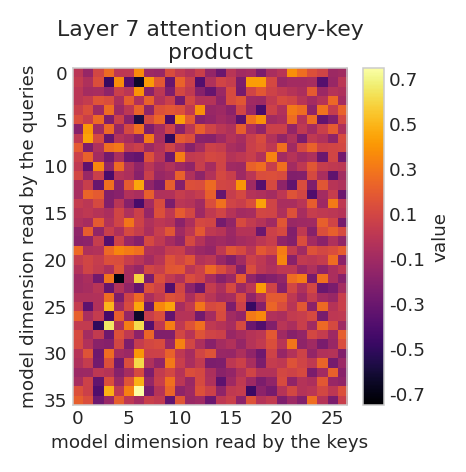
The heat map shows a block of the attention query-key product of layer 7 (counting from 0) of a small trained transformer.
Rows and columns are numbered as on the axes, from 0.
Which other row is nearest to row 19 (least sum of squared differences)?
8
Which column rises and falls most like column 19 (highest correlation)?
14
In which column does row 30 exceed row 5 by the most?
6
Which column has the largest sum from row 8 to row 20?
20
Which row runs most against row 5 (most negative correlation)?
12
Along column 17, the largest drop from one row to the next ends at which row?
27
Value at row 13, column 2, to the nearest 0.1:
0.2
